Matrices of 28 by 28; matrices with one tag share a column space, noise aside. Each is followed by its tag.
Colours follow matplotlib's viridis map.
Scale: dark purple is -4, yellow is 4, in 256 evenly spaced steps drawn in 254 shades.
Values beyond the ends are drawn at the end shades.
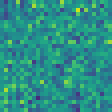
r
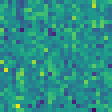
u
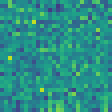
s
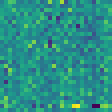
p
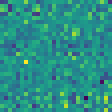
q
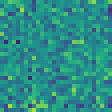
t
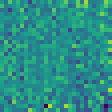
t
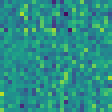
u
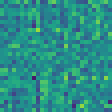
u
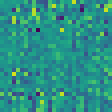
s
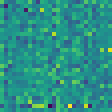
p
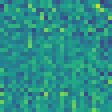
s
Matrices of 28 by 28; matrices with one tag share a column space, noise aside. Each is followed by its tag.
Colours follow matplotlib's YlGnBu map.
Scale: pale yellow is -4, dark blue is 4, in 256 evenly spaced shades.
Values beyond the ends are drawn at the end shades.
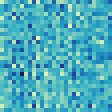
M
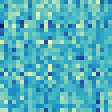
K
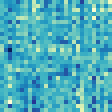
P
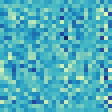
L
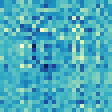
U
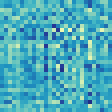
U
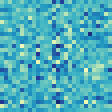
L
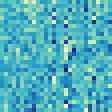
P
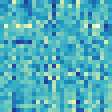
K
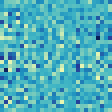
L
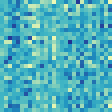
M
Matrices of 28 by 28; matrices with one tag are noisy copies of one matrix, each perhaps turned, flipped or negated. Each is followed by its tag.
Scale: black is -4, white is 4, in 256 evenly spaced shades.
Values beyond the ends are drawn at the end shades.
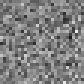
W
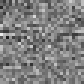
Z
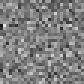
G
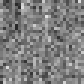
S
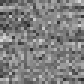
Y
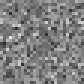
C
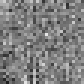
Z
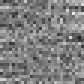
Y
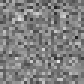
W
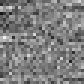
Y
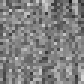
Y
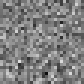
C
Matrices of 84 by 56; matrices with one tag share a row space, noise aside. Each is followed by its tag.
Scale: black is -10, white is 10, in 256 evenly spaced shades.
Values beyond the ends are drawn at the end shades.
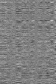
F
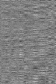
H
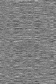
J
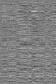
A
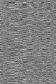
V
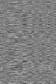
V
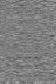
J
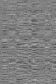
A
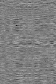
J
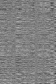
F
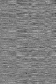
A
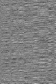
H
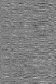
H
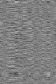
V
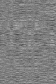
J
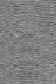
J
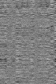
F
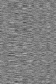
V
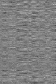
A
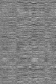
A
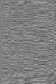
H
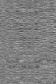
J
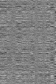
F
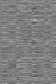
A
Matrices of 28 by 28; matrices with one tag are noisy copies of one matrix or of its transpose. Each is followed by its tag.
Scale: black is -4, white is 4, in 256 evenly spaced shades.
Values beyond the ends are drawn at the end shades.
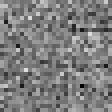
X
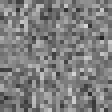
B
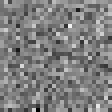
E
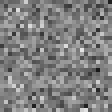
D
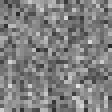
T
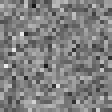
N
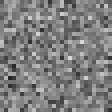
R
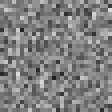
R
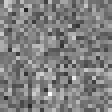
X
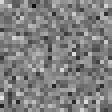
N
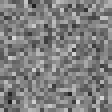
N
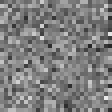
E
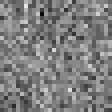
B
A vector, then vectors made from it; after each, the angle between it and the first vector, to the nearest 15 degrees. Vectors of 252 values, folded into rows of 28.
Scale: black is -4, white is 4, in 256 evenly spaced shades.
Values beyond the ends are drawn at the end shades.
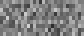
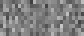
105 degrees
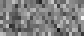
75 degrees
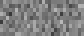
45 degrees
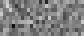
75 degrees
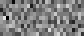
135 degrees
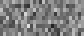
15 degrees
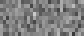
120 degrees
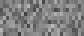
150 degrees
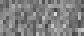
135 degrees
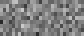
60 degrees
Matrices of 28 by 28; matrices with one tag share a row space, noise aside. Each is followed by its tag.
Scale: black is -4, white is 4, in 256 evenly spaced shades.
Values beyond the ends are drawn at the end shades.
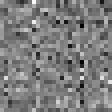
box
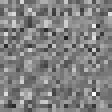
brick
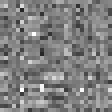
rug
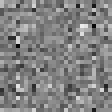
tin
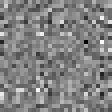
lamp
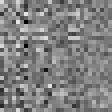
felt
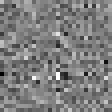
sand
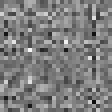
brick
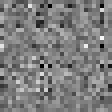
lamp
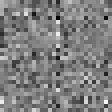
sand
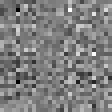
tin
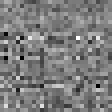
rug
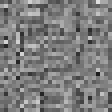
rug
